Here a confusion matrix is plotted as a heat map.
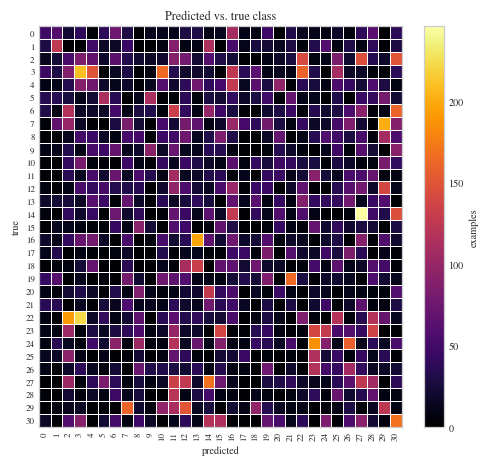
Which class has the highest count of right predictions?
3
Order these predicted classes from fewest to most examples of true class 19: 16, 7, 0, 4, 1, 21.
4, 16, 0, 1, 7, 21
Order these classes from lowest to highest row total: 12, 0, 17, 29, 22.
17, 0, 29, 12, 22
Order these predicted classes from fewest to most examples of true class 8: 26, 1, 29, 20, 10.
1, 26, 10, 20, 29
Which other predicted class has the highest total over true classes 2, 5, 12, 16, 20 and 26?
27
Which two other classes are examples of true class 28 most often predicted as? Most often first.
11, 25
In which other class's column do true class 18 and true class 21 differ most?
13
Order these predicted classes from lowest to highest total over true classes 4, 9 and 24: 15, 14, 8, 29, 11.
29, 14, 8, 15, 11
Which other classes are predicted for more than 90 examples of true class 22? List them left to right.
2, 3, 25, 28
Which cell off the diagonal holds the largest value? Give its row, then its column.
14, 27
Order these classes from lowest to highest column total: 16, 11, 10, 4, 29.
10, 4, 29, 16, 11
